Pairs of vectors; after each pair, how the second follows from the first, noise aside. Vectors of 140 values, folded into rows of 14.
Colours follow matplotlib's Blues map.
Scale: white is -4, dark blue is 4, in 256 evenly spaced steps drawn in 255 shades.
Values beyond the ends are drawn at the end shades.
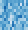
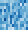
sign-scrambled.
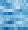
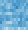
negated, shrunk.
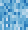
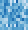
wrapped around.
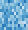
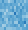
negated, shrunk.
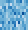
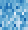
sign-scrambled.
